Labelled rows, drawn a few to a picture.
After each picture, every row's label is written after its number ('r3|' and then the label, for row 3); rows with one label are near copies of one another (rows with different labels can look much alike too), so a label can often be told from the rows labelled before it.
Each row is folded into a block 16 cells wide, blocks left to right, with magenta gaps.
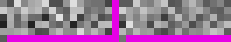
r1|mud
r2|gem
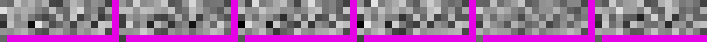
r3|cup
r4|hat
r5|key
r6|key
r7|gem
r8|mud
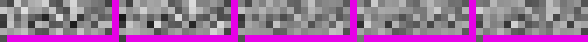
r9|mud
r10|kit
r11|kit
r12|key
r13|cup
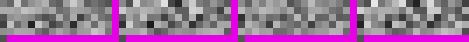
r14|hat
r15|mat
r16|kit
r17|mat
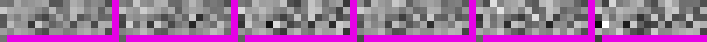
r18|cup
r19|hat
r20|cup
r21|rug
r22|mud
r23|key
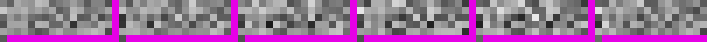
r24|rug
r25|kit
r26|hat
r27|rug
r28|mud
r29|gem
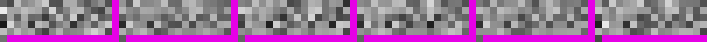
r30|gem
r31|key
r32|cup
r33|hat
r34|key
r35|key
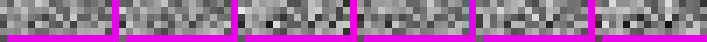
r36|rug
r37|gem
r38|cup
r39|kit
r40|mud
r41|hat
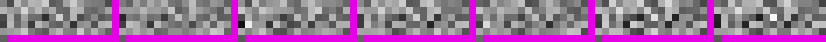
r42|mud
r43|kit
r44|key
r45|mud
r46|gem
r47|mud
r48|mud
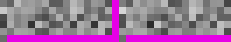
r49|cup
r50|cup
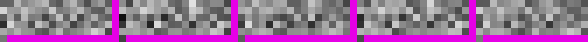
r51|gem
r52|kit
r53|hat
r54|kit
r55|gem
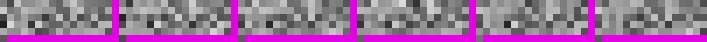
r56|key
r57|kit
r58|hat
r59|mat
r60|cup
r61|rug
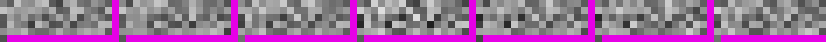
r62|mat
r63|rug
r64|mud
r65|mud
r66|kit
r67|kit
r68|gem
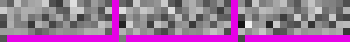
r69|mat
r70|gem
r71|key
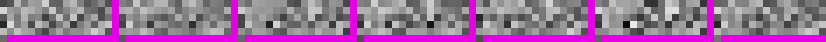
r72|gem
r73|hat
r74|cup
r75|hat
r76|kit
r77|cup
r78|gem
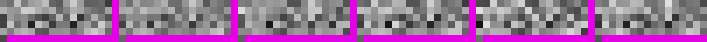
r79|hat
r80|hat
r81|cup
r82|hat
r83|gem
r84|hat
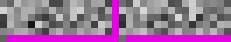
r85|cup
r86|mud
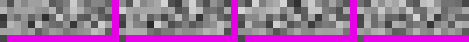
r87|kit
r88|mat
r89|mat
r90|mud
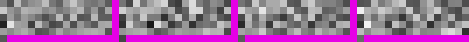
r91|key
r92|mat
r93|mud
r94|gem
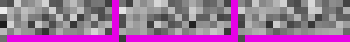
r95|gem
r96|rug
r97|mat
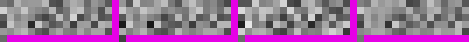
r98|cup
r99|key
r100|gem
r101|cup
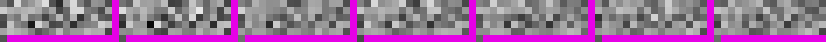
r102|mat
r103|cup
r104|cup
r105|mat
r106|hat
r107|kit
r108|gem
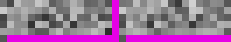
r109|rug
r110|mat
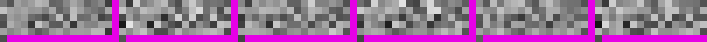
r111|rug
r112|key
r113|kit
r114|mat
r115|mud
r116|key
